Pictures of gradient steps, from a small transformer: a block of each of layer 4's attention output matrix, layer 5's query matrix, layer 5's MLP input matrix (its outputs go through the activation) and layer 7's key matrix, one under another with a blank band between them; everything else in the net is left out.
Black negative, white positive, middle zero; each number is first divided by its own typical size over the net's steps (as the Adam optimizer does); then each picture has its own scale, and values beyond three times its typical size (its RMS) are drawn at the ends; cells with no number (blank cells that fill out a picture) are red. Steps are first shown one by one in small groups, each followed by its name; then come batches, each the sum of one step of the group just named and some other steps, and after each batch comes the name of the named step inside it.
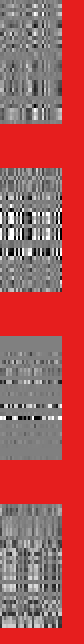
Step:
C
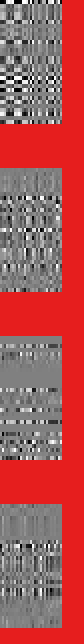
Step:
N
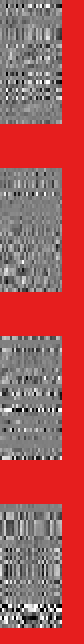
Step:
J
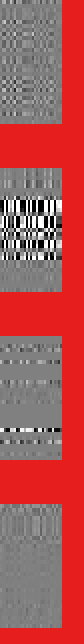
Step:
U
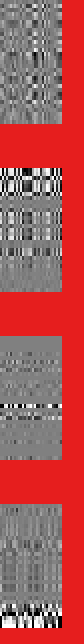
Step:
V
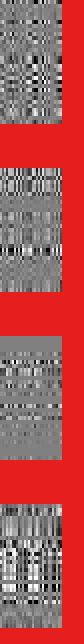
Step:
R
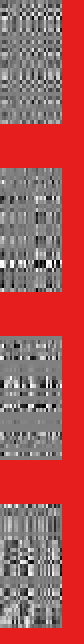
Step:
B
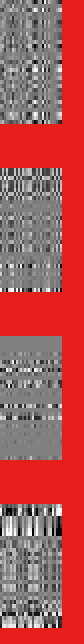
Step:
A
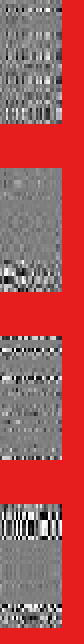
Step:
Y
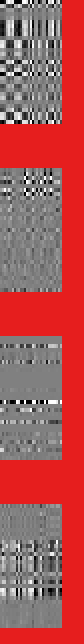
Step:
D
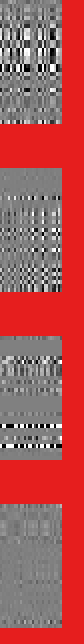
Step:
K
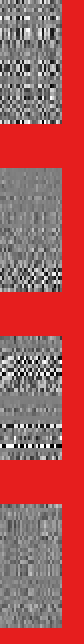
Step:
K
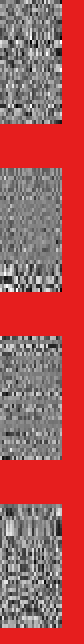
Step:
A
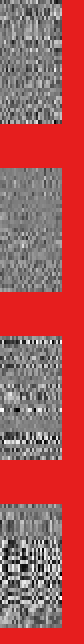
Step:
J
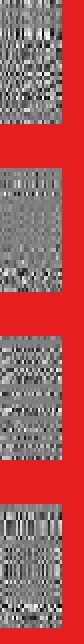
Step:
J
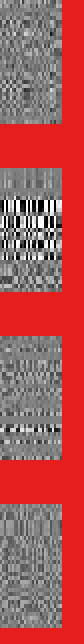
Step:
U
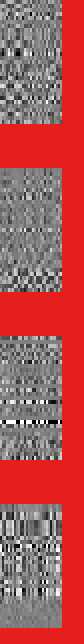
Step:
K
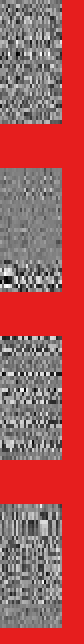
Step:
Y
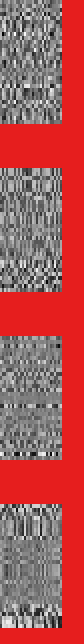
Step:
V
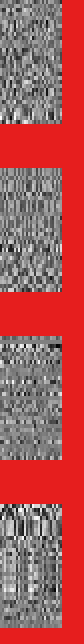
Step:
R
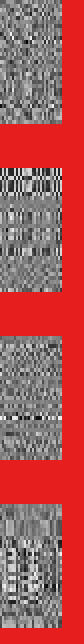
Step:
C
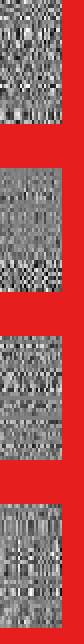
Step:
B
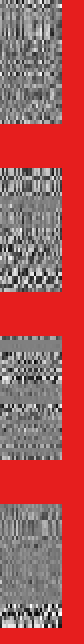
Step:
V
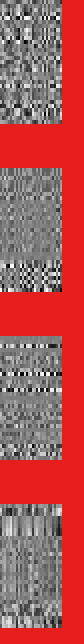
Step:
A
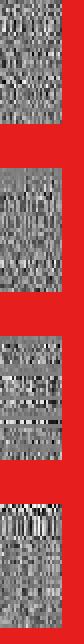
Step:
B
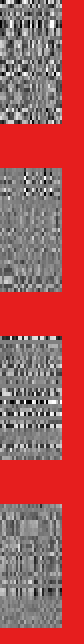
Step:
D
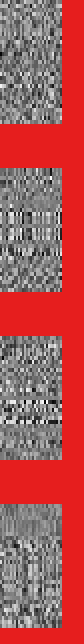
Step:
C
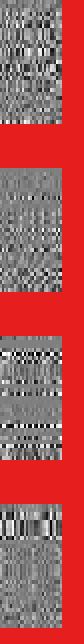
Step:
K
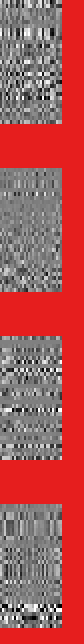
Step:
J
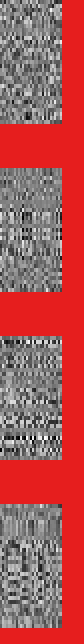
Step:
C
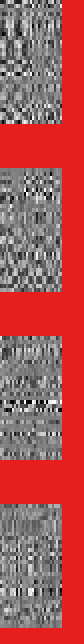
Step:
D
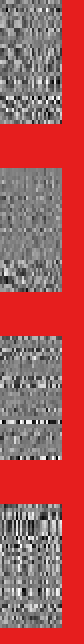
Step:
Y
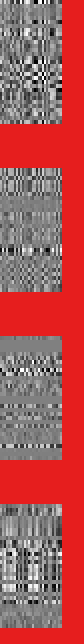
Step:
R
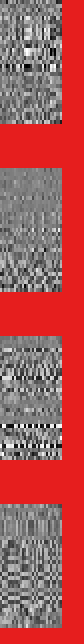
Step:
K
